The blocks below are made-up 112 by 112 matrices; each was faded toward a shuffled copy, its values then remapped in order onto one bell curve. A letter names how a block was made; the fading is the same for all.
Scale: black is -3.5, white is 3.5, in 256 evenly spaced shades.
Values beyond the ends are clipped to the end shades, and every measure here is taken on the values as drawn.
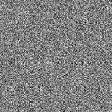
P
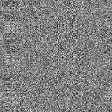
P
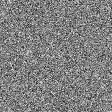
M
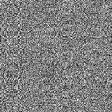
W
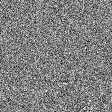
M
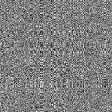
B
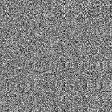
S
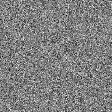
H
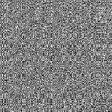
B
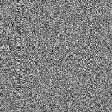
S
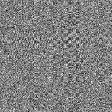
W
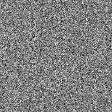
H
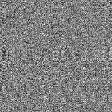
W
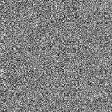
S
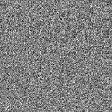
S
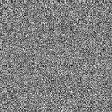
W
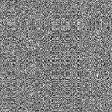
B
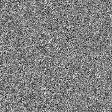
H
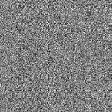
W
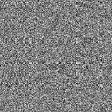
W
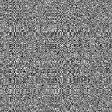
B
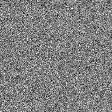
H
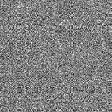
W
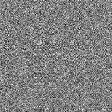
P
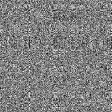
S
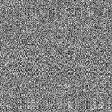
P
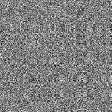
P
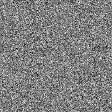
H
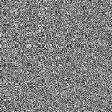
S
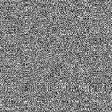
W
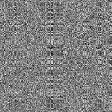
B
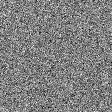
M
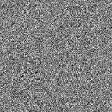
S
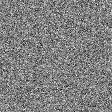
M
